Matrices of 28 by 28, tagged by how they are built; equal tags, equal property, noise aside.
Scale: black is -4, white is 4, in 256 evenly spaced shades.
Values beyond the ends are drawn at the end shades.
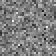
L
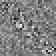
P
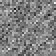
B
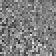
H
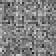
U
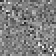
P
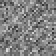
B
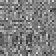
U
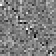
P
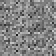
L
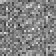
L
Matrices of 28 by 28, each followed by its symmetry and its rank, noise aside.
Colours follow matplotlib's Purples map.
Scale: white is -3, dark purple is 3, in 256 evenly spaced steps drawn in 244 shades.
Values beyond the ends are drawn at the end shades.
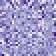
no symmetry, rank five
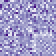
symmetric, rank six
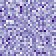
antisymmetric, rank six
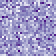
no symmetry, rank seven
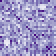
symmetric, rank seven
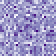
symmetric, rank five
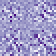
no symmetry, rank five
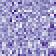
no symmetry, rank five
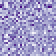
no symmetry, rank six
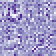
no symmetry, rank five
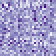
no symmetry, rank six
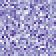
no symmetry, rank seven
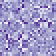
antisymmetric, rank six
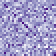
symmetric, rank seven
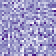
no symmetry, rank five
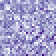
symmetric, rank six
